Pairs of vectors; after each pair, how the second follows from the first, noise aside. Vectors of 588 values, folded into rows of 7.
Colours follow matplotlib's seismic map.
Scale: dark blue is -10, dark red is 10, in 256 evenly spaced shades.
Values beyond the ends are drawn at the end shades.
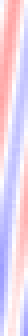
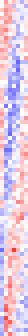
wrapped around, negated.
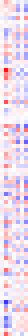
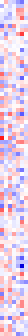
reversed, negated.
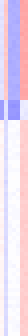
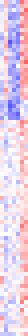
copied.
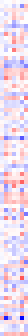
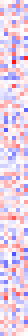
wrapped around, negated.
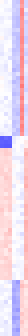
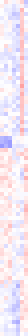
shrunk.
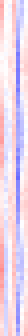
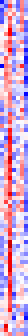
reversed, negated, scaled up.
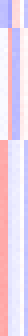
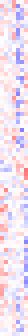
wrapped around, negated, partly zeroed.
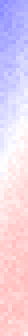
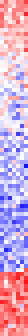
wrapped around, negated, scaled up.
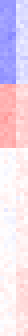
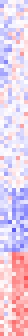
reversed, negated.
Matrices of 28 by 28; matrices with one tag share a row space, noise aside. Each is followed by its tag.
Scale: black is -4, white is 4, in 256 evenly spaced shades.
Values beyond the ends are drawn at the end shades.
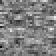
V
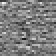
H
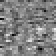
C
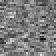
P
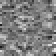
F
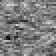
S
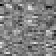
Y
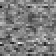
C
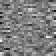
Y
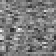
C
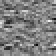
S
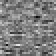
V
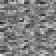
P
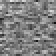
V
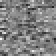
H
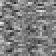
C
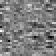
Y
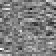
Y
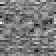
V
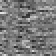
H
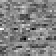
H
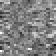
Y
